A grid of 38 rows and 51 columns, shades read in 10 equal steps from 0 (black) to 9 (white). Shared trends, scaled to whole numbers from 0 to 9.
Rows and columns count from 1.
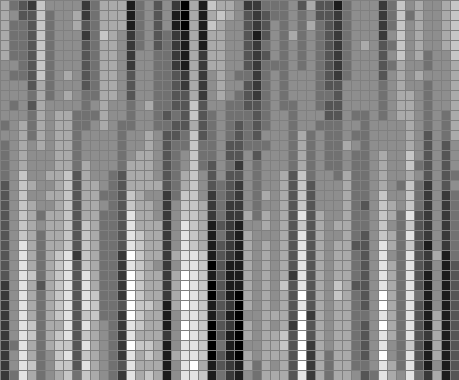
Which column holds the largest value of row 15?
22
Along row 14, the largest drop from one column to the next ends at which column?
23
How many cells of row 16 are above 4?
33
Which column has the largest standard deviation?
21
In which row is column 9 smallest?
26
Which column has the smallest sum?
27
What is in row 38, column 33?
3
